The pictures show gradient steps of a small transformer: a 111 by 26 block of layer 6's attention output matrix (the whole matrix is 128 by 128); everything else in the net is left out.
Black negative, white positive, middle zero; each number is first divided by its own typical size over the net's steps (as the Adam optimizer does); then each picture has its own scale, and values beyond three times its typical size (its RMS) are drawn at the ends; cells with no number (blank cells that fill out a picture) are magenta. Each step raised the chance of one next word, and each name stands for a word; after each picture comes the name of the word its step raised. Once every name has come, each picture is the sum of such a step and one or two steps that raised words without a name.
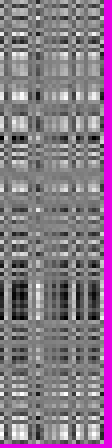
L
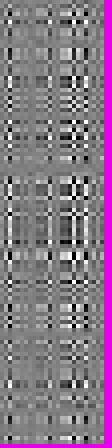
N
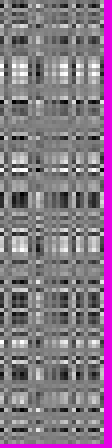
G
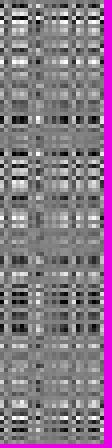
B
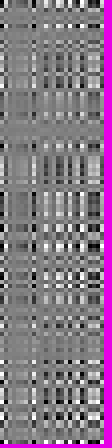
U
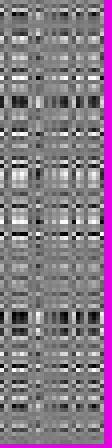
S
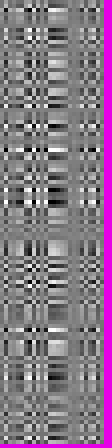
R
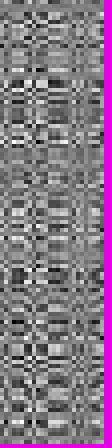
N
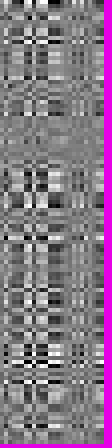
U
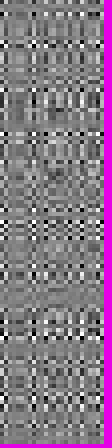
S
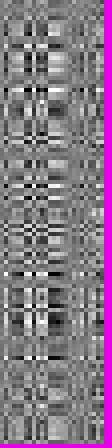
L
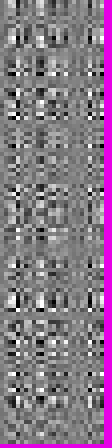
G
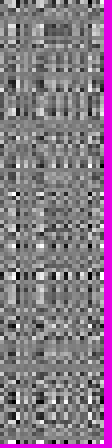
U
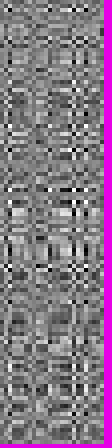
R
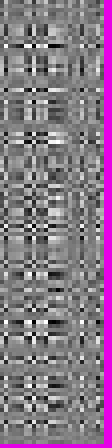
G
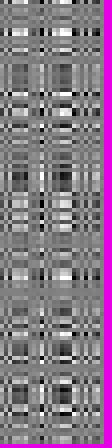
U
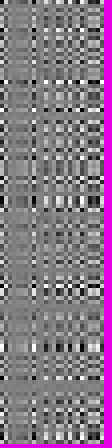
R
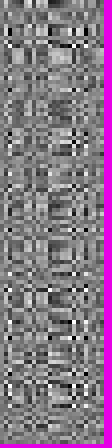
U
